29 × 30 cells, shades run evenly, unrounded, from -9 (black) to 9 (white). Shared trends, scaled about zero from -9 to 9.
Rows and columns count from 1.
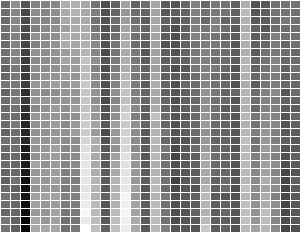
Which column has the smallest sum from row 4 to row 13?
3
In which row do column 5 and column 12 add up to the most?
29
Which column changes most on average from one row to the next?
4
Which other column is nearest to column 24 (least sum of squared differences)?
19
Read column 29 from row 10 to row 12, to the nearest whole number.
-2 -2 -3
